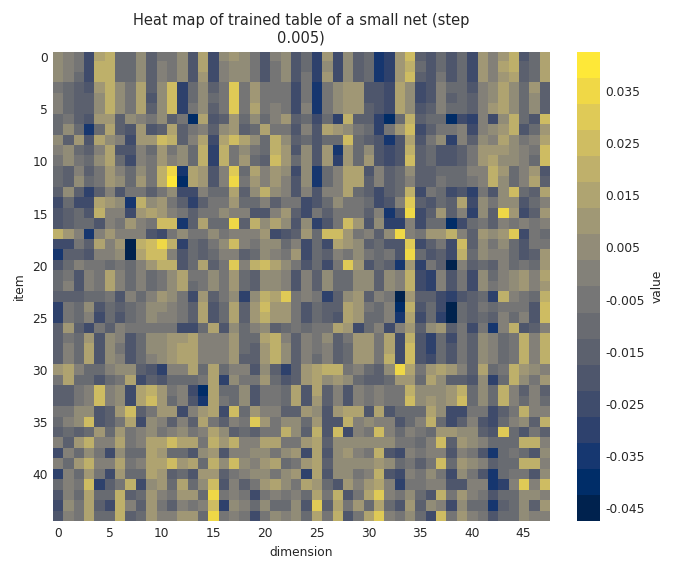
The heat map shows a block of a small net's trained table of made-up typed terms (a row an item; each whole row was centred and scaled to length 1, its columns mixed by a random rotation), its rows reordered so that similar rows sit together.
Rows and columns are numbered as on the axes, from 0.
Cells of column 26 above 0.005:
7
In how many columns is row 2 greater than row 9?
14
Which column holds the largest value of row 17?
33
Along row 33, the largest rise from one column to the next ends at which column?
15
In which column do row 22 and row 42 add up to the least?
36
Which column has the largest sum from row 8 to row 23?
34
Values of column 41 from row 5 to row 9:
0 0 0 0.005 0.01
